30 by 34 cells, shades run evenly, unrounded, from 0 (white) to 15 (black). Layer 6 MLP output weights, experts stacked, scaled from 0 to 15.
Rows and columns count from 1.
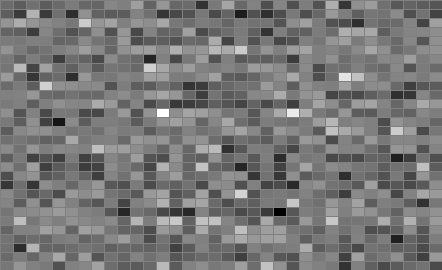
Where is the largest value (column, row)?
22, 24
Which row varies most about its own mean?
13
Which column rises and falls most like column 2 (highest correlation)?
4
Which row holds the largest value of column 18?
17
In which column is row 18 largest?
31
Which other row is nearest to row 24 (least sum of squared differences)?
12
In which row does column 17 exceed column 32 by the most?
7
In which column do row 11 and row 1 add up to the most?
16
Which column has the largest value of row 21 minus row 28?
3
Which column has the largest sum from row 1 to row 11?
6
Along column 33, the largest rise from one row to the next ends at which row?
23
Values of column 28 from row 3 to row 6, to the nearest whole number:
12 5 8 7
